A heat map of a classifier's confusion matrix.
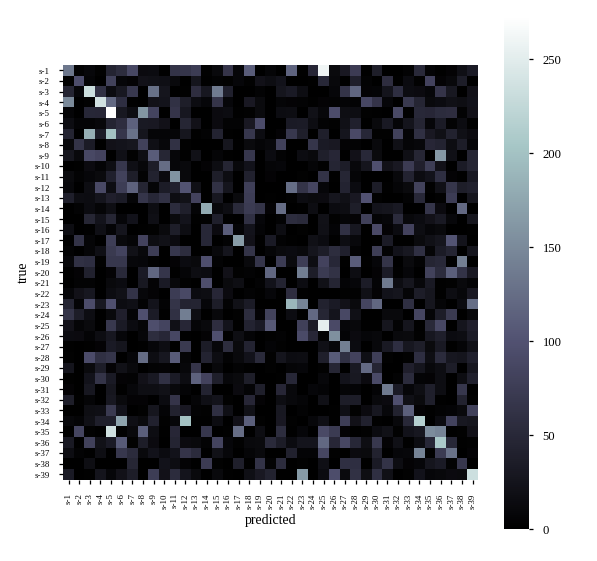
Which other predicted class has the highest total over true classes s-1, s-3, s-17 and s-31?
s-25
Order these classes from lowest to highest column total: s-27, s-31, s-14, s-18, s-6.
s-31, s-14, s-27, s-18, s-6
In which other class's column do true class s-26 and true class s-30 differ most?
s-13
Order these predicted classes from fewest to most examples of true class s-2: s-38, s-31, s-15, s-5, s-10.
s-15, s-10, s-38, s-31, s-5
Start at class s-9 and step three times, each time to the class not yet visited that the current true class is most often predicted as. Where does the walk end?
s-20
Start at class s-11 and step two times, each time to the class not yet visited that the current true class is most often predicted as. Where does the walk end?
s-7
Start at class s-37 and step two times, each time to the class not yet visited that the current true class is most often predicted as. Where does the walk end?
s-12
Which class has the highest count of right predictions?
s-5
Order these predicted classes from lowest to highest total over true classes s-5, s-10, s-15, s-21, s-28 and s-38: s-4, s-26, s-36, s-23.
s-23, s-4, s-36, s-26
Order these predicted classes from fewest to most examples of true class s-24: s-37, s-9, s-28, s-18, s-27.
s-28, s-9, s-18, s-37, s-27
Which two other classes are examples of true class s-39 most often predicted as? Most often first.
s-23, s-26
